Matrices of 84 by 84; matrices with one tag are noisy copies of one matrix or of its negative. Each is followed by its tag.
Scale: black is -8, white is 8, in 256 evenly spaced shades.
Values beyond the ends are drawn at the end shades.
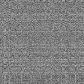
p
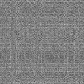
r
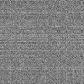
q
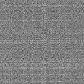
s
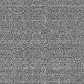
s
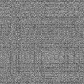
r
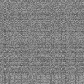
p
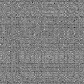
r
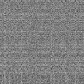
p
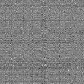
s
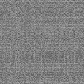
r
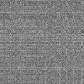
q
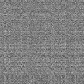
p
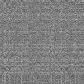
p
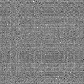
r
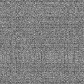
r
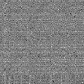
p
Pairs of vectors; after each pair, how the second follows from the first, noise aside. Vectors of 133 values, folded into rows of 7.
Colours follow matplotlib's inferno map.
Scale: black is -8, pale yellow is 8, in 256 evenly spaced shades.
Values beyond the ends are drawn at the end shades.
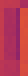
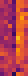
wrapped around, scaled up.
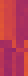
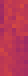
reversed, negated, shrunk.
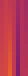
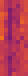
wrapped around.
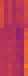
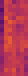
reversed, negated.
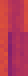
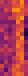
wrapped around, scaled up.
